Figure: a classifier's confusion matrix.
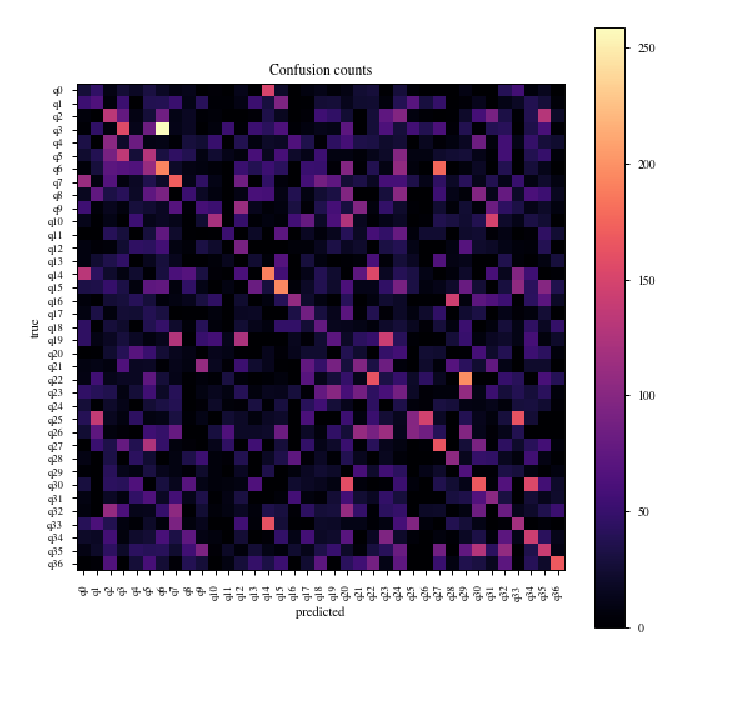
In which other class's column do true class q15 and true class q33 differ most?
q14
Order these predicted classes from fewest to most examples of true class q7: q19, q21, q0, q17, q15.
q15, q21, q17, q19, q0
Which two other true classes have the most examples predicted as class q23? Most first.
q19, q26
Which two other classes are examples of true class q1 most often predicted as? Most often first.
q15, q25
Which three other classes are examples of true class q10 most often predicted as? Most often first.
q31, q20, q17
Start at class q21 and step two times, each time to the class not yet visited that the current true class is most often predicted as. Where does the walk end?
q12
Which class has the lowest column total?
q11
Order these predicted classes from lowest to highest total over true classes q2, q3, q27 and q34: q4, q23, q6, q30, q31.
q4, q31, q30, q23, q6
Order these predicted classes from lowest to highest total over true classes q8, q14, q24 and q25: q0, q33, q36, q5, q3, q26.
q36, q3, q5, q26, q0, q33
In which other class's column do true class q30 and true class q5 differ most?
q20
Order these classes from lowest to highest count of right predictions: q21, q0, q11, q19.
q0, q11, q19, q21
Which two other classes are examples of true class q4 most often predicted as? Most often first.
q2, q30
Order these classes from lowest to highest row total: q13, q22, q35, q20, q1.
q13, q20, q1, q22, q35
